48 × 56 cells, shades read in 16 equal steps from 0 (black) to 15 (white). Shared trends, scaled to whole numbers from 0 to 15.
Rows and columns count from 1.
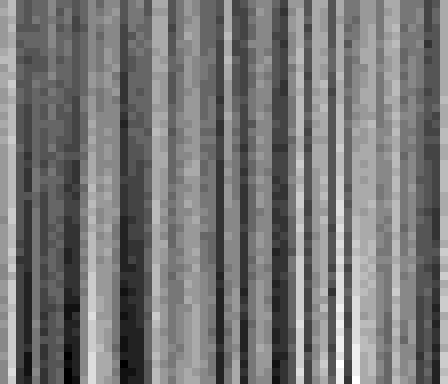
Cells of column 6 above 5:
12
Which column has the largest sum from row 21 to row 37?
43
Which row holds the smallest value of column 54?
6
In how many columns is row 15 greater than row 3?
16
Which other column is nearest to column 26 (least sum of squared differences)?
11
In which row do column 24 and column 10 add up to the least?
39
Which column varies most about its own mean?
45
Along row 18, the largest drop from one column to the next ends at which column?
3
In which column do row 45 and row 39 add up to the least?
9
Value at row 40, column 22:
7
